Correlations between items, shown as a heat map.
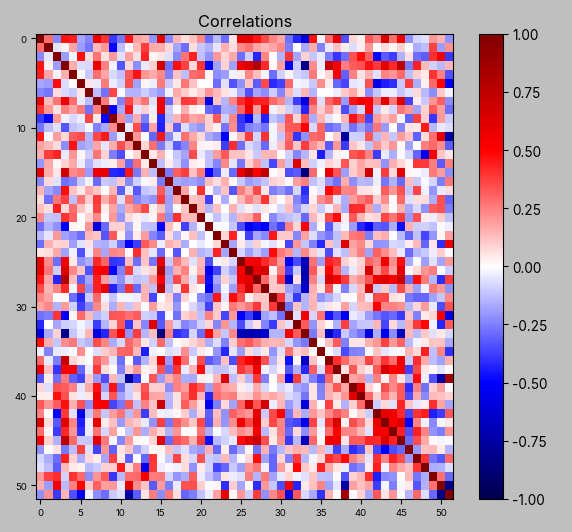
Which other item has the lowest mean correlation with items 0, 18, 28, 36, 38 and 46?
33
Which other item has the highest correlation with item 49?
13
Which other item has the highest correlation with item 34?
0
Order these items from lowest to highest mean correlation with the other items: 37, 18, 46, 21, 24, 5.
21, 46, 5, 24, 18, 37
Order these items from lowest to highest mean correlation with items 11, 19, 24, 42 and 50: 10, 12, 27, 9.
27, 10, 9, 12
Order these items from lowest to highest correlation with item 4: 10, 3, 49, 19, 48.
10, 48, 3, 19, 49
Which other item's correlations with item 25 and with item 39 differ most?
9
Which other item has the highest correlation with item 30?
42
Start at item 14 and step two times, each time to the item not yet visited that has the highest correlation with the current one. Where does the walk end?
48
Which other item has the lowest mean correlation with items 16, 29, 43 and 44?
5
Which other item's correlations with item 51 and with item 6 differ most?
50
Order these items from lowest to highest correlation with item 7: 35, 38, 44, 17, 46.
46, 38, 35, 17, 44
